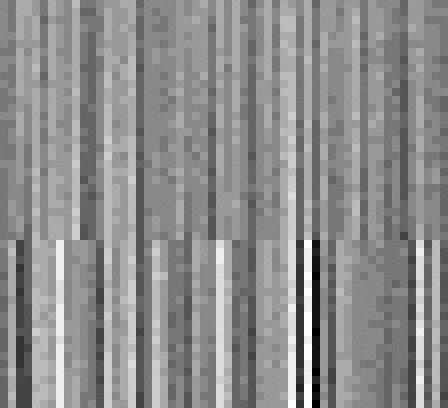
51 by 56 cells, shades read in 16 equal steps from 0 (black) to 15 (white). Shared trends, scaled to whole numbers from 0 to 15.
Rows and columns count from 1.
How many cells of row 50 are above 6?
39
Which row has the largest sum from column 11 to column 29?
32
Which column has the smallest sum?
40
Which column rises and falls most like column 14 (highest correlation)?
37
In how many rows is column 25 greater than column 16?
4
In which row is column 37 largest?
51
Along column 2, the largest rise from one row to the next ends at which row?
31
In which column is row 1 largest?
10
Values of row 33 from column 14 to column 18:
12 8 10 12 5
